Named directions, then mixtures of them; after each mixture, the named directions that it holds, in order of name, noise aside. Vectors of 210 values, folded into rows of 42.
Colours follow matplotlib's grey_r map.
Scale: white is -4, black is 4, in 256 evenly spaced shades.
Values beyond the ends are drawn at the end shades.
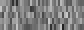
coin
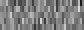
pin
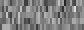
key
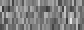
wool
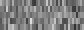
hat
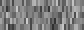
hat, wool.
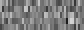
hat, pin, wool.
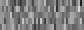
pin.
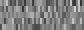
key, pin.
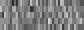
coin.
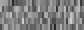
coin, pin, wool.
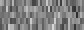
hat.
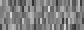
hat, pin.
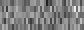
hat, key, pin.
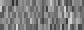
coin, hat, wool.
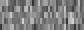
hat, pin, wool.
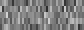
coin, key, wool.
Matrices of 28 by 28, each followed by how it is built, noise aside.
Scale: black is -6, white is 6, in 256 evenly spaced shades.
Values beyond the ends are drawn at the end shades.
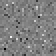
sparse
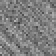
Toeplitz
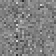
uneven columns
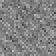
Toeplitz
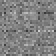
low rank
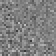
lower triangular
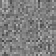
low rank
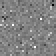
sparse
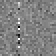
uneven columns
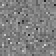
sparse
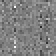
uneven columns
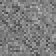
Toeplitz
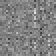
uneven columns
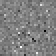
sparse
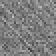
Toeplitz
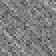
Toeplitz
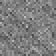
Toeplitz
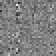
uneven columns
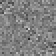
block diagonal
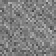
Toeplitz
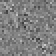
block diagonal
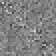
block diagonal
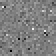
sparse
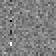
uneven columns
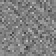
Toeplitz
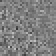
lower triangular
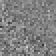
lower triangular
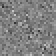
block diagonal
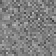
Toeplitz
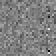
uneven columns
